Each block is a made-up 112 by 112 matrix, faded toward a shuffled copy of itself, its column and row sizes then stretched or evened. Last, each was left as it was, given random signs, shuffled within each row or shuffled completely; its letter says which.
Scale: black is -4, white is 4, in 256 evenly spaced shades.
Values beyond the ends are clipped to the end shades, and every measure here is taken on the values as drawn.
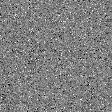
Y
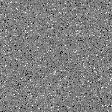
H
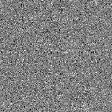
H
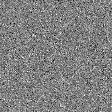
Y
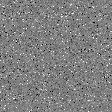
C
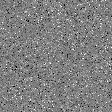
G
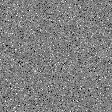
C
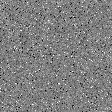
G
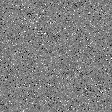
G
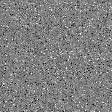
C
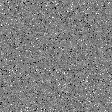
C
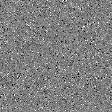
H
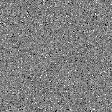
H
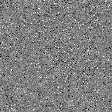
H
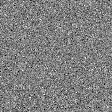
C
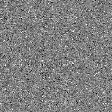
H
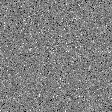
G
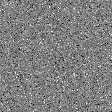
G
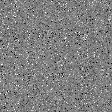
Y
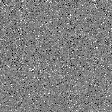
H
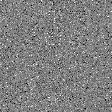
H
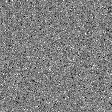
G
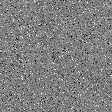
G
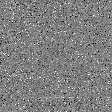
C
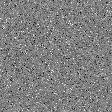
G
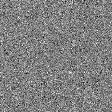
Y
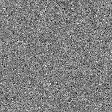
C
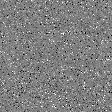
C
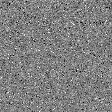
C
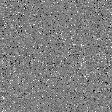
H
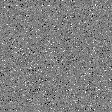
C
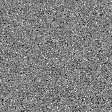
C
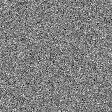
G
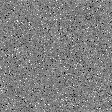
G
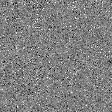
Y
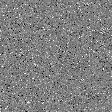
C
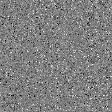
Y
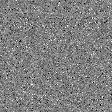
C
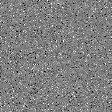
H
